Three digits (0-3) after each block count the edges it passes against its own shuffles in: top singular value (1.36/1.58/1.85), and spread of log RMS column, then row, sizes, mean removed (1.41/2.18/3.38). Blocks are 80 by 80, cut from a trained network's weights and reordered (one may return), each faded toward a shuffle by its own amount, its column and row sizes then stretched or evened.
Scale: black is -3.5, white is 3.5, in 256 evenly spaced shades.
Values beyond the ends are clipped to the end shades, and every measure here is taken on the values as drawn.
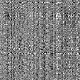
3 1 2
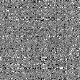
1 0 2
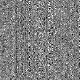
1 2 0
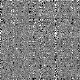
1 2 1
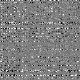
1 1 3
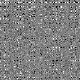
2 2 2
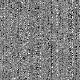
1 2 0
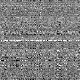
3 1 2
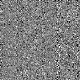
1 2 0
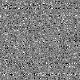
0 1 2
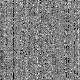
2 2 0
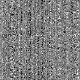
2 2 1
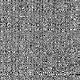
2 0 2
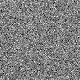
1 0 0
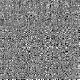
2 1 2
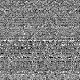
3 0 2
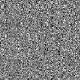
2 2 0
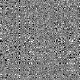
2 2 2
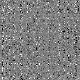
0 2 1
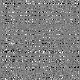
0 2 3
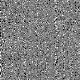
0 2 0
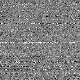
1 0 2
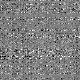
1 0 3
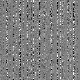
1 3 0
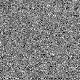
1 0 1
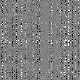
3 3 2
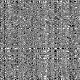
3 1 2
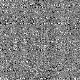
0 0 2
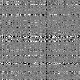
3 1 3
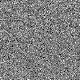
0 1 0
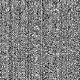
2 0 1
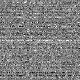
3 0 2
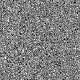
0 1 0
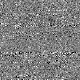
0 1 2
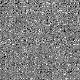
0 0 2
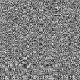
3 0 1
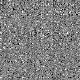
0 0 2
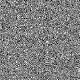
2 1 1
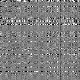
3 1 3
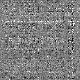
2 2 1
